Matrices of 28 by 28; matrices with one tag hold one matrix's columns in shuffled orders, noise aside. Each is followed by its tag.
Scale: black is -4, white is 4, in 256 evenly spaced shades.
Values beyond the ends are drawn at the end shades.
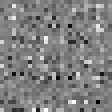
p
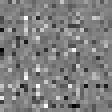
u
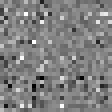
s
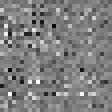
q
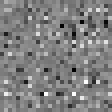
q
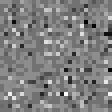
q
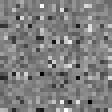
p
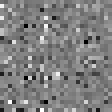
p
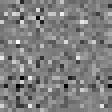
s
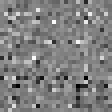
s
